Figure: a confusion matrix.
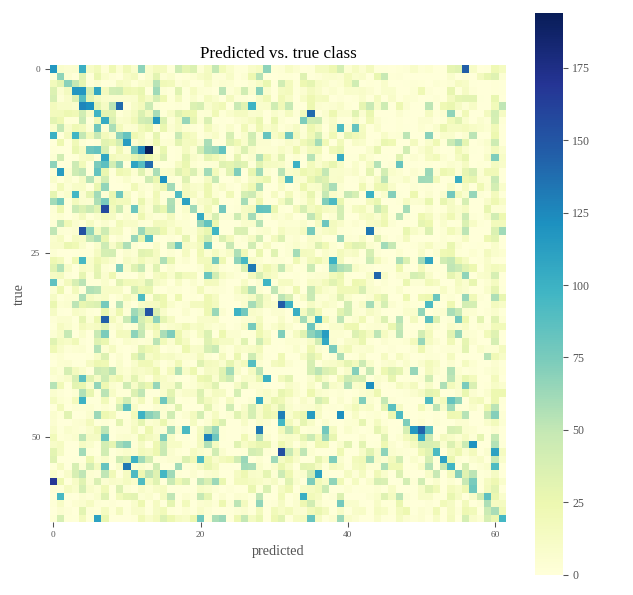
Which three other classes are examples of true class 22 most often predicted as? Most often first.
4, 43, 35
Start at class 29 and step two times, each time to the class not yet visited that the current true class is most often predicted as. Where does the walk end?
56
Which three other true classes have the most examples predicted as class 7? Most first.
19, 34, 12
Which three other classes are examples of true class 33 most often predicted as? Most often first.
13, 25, 26
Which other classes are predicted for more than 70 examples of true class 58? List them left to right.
1, 34, 59
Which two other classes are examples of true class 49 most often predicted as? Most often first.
50, 28
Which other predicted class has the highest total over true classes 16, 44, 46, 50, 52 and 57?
60
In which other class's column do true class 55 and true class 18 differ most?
36
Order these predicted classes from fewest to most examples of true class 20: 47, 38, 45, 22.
38, 45, 22, 47
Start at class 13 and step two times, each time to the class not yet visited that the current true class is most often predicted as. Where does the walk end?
12
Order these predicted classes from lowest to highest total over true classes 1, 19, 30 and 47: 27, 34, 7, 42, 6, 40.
40, 42, 34, 27, 6, 7
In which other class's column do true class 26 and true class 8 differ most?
51
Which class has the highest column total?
7
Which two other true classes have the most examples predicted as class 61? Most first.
22, 5
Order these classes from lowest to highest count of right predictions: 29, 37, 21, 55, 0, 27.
55, 21, 29, 37, 0, 27
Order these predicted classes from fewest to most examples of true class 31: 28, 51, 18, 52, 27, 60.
18, 27, 51, 28, 60, 52
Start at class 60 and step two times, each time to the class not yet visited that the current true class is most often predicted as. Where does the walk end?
39
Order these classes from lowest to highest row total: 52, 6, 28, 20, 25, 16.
25, 16, 20, 28, 6, 52
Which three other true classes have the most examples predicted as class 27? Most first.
5, 40, 35
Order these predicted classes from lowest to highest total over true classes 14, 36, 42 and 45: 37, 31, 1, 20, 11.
20, 11, 1, 31, 37
